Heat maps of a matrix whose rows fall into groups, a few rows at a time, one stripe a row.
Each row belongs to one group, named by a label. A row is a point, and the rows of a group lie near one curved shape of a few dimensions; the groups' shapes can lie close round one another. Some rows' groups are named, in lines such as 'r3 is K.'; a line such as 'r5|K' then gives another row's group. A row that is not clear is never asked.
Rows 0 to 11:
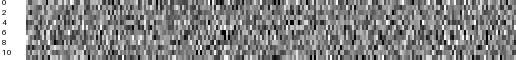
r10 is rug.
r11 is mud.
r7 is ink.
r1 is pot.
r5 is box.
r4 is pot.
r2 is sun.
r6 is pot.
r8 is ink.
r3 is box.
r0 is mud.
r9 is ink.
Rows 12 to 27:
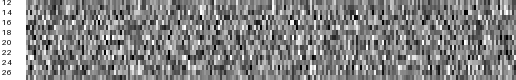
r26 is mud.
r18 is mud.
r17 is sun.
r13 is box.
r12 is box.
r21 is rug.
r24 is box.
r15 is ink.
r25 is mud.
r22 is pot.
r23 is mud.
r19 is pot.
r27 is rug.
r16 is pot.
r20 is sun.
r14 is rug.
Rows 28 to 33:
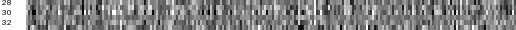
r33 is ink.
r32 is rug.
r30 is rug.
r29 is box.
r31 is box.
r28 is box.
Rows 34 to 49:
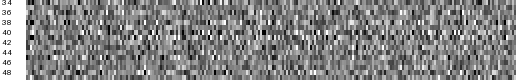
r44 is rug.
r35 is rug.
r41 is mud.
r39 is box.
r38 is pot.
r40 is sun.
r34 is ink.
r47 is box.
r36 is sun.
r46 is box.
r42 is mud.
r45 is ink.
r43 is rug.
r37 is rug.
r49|mud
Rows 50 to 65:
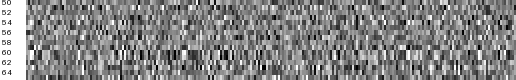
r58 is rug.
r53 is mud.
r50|ink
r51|ink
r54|mud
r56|ink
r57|pot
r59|mud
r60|mud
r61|mud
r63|sun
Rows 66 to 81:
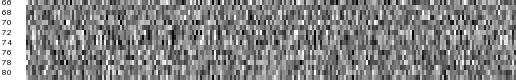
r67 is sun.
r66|sun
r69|sun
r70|ink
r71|box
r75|rug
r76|ink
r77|box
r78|ink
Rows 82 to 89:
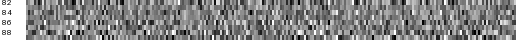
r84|sun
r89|sun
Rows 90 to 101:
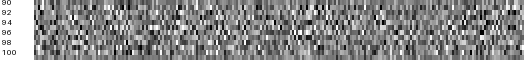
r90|rug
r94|ink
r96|box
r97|box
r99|mud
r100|sun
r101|box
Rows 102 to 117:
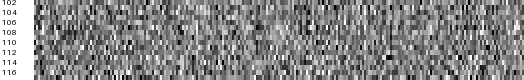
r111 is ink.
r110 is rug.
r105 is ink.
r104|mud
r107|rug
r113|ink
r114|ink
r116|pot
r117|sun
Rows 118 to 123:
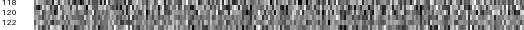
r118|pot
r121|sun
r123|sun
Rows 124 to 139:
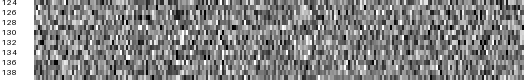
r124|sun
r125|rug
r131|sun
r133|box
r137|sun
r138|ink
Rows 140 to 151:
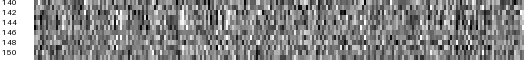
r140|rug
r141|pot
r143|ink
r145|ink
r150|rug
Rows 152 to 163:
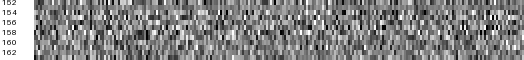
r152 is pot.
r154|sun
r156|box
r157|ink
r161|rug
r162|mud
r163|ink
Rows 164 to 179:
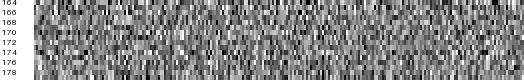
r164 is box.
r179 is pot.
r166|pot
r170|mud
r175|ink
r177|mud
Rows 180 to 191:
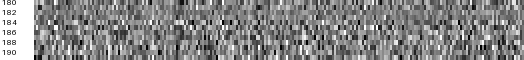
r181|rug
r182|rug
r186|sun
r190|pot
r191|pot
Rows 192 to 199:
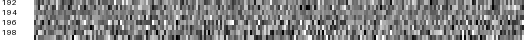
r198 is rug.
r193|box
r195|box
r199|ink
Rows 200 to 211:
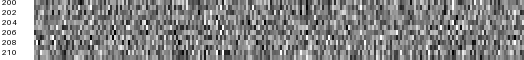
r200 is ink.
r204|pot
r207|pot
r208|rug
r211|ink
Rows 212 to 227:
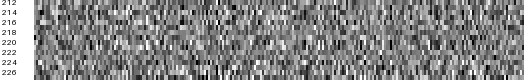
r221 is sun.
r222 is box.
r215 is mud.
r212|mud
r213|mud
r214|sun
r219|ink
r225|mud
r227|sun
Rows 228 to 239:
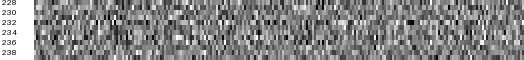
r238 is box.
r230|box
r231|ink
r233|sun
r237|ink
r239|sun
